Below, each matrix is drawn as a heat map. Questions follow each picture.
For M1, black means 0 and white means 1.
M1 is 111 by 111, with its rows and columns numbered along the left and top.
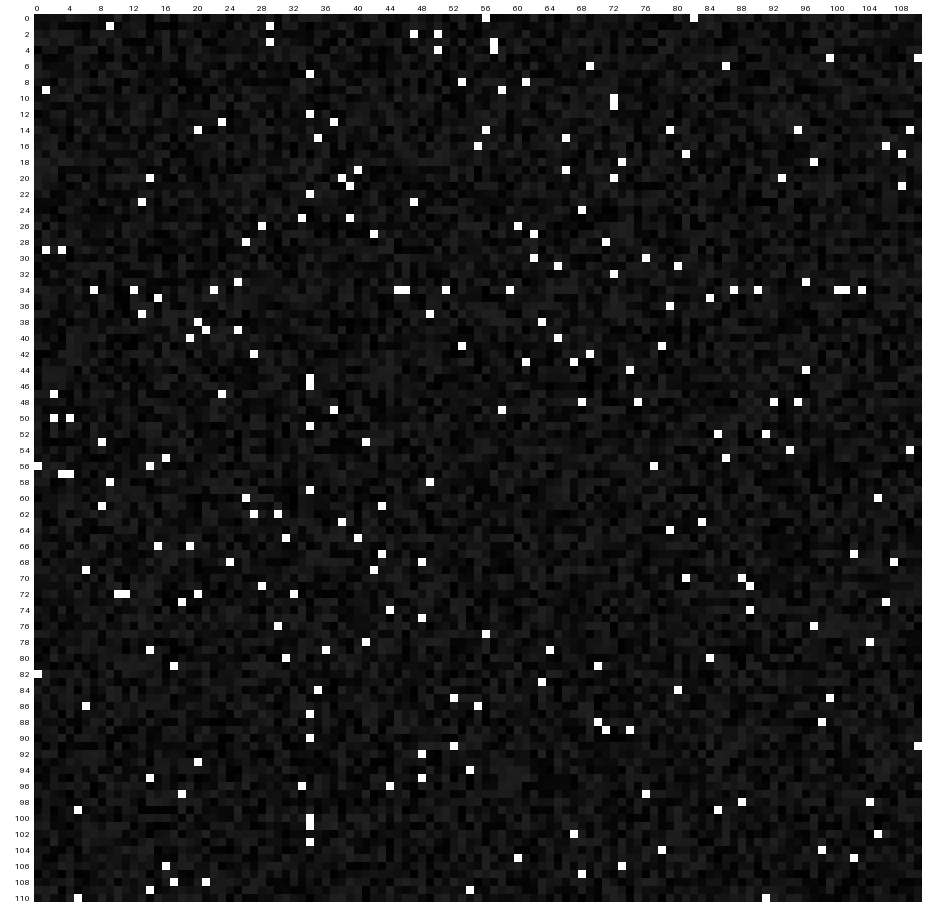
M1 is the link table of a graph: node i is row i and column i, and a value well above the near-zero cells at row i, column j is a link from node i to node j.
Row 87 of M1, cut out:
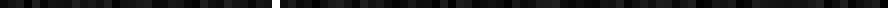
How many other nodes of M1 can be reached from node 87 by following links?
12
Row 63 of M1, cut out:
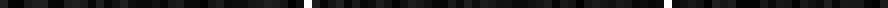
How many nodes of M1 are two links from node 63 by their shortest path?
1
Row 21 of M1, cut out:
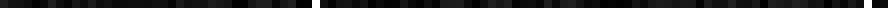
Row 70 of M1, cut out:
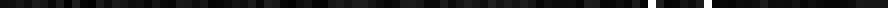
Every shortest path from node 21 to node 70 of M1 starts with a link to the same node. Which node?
node 108
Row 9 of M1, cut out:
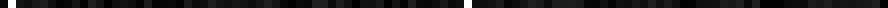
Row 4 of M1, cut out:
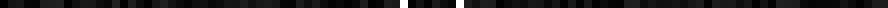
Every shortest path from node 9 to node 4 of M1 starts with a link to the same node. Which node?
node 1
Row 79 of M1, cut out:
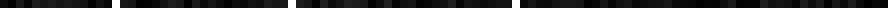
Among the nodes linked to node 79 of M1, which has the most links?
node 14
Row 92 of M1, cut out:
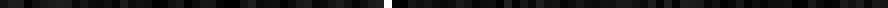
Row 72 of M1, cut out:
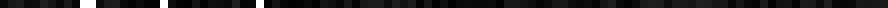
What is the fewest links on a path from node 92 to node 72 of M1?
5
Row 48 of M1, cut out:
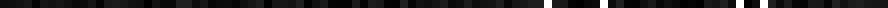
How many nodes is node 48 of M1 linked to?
4
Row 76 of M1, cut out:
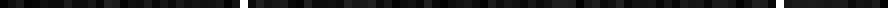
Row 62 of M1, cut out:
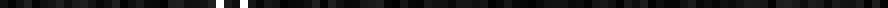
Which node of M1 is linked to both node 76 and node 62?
node 30
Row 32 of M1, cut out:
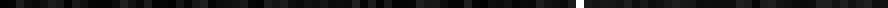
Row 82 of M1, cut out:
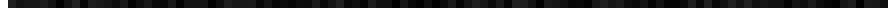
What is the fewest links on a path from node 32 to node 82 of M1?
6
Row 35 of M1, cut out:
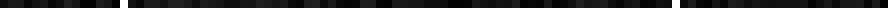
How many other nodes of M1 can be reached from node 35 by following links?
8
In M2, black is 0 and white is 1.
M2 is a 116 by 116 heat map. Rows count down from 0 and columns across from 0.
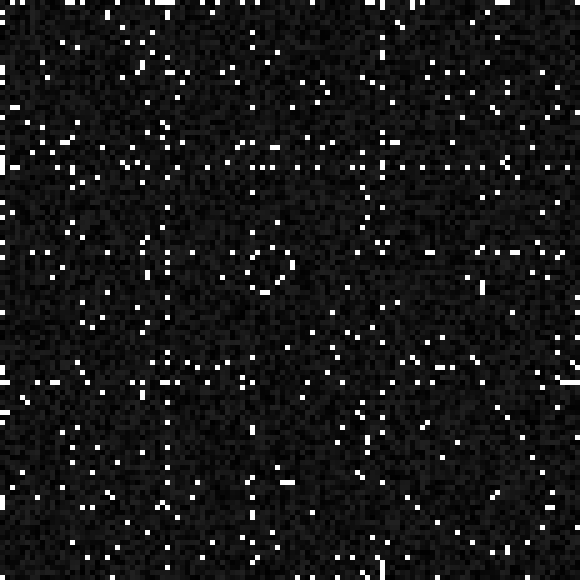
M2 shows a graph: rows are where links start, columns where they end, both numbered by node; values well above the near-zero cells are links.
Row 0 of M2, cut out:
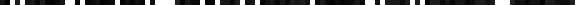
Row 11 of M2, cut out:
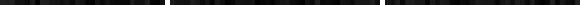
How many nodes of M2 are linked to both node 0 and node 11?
2
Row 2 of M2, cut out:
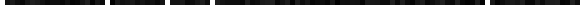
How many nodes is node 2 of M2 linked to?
5
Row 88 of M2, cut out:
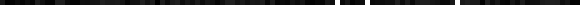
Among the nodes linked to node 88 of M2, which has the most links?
node 73
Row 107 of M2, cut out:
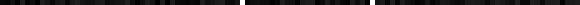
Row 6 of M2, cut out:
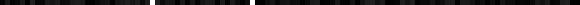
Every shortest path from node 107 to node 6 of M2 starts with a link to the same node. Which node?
node 48
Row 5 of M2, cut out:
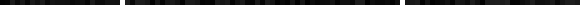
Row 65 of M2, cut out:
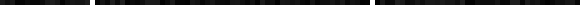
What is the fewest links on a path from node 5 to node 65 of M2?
5
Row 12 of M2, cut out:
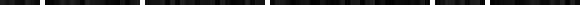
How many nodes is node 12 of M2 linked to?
5
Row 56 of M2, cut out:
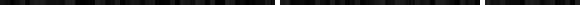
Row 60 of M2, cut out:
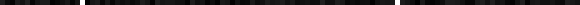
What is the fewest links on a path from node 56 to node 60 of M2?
5
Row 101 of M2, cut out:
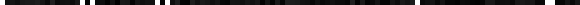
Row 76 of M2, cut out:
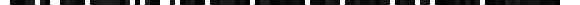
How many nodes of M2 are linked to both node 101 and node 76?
3
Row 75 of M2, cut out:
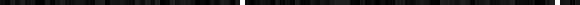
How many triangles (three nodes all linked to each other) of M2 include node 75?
0
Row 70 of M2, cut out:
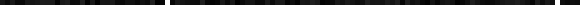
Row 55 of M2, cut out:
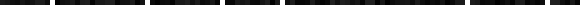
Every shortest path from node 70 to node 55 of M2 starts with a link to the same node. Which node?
node 33
